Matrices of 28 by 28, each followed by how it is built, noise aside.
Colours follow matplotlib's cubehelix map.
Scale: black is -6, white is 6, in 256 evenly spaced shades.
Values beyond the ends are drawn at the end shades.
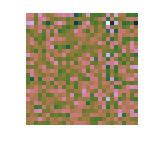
low rank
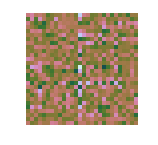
low rank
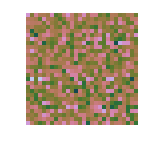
uneven rows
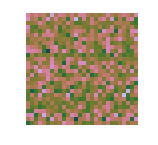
repeating columns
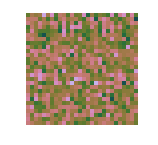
repeating columns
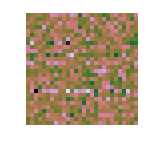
uneven rows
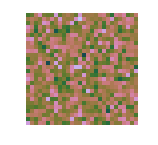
repeating rows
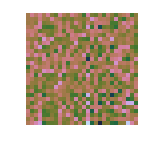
low rank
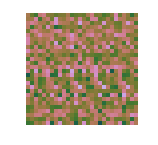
repeating columns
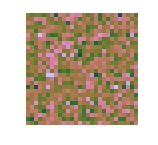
uneven rows
